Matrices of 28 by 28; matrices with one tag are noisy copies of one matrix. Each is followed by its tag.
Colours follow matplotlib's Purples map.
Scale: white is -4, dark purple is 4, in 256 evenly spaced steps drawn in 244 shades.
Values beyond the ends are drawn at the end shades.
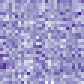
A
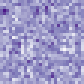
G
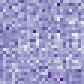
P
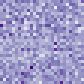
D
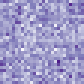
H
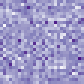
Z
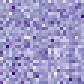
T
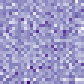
D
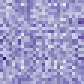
Z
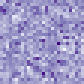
G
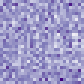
P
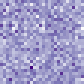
D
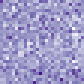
P
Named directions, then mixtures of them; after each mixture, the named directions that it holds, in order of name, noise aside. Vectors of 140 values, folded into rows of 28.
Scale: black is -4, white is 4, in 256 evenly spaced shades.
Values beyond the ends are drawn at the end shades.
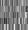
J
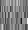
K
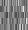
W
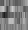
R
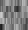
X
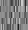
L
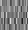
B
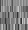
J, K.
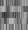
J, R.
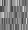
B, R, W.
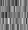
B, L, R.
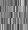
L.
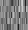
L.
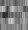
R.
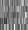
J.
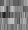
R.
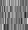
J, K.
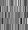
K, L.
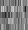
K, L, R.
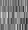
R, W, X.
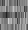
R, W.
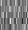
B.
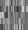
L, W, X.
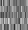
B, J, R.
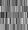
B, R, X.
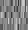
L, X.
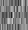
L, R.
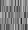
K, L, X.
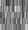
K, X.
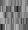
X.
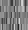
J, L, W.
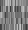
K, W, X.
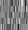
L.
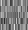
B, J, L.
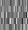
B.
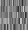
J, K, W.
